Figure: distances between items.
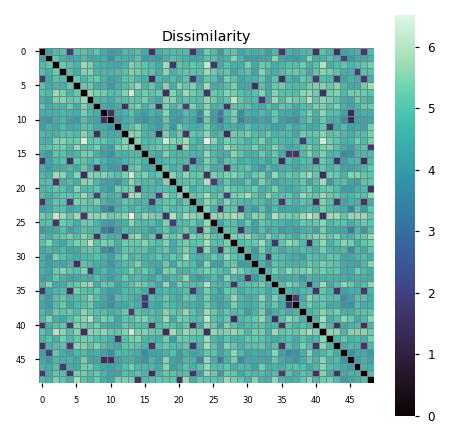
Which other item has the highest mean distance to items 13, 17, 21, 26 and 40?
24
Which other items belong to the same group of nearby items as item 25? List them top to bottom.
2, 19
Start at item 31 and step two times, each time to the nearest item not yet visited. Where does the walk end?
10
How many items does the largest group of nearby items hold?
8
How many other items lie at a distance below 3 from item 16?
7
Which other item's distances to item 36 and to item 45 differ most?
9
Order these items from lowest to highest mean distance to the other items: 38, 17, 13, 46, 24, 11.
17, 11, 46, 38, 13, 24
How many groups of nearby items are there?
16
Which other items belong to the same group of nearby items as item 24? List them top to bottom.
6, 18, 41
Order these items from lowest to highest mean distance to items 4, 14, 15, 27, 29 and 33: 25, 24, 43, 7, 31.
43, 31, 25, 7, 24
